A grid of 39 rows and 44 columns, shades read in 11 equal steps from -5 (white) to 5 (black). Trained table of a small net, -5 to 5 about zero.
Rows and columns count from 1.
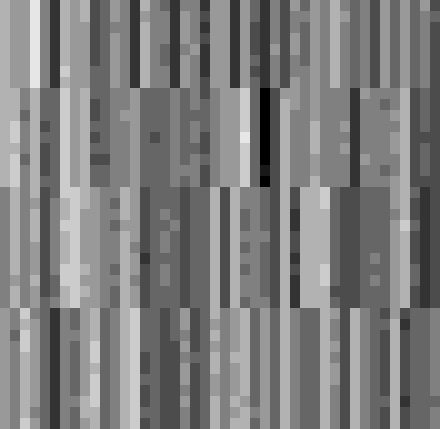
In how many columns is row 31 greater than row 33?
4
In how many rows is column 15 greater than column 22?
31
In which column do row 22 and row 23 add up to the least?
8
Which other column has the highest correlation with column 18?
38
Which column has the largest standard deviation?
27
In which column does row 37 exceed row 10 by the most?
41
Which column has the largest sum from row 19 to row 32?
43
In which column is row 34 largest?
6
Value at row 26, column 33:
-3
